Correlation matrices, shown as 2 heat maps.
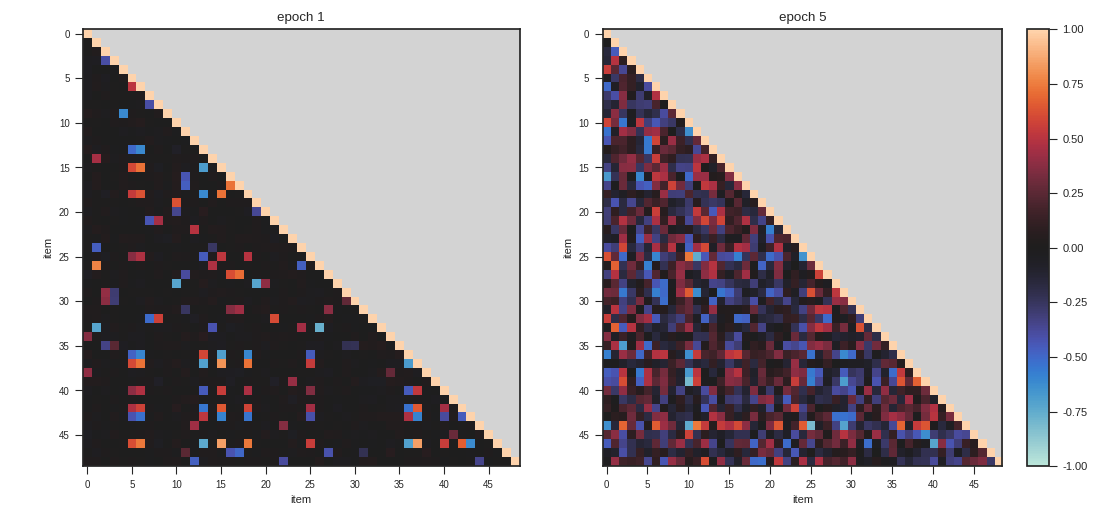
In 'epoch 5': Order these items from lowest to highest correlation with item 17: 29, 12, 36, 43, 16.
29, 43, 36, 16, 12
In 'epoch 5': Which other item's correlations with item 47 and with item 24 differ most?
2
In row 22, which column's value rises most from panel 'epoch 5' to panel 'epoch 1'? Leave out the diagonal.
12
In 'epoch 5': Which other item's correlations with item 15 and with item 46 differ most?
40
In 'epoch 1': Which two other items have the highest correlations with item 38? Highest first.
0, 34
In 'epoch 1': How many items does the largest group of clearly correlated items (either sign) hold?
12
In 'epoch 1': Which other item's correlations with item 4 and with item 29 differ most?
9
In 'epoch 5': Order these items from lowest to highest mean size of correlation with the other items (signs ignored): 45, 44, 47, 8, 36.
47, 8, 45, 36, 44
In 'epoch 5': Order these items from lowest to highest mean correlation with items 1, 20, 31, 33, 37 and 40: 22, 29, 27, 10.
22, 29, 10, 27
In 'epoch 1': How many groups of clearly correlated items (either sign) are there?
11
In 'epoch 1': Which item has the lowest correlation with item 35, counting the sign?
2
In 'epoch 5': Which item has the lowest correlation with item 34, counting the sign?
16
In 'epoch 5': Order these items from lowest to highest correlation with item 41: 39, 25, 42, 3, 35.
3, 25, 42, 39, 35
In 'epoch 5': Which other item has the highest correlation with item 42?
23
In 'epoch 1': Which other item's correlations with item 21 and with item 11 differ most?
32
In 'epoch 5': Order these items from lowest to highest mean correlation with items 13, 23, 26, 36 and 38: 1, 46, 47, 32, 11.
47, 32, 46, 1, 11
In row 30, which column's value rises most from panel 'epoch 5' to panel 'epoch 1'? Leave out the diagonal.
2
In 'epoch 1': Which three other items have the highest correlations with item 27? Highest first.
17, 16, 31
